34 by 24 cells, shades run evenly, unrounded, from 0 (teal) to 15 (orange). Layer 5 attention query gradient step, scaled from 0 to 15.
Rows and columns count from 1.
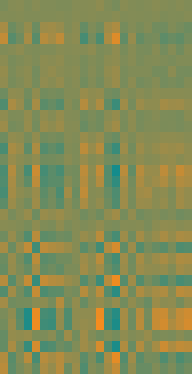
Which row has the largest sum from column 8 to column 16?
33
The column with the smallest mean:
15
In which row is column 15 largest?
26
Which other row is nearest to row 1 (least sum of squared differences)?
2
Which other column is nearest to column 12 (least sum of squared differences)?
22
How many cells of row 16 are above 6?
16
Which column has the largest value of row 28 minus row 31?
8
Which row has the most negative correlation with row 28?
31
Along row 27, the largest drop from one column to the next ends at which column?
6
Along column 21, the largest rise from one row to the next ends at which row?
27
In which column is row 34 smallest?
11
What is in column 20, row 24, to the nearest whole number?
9
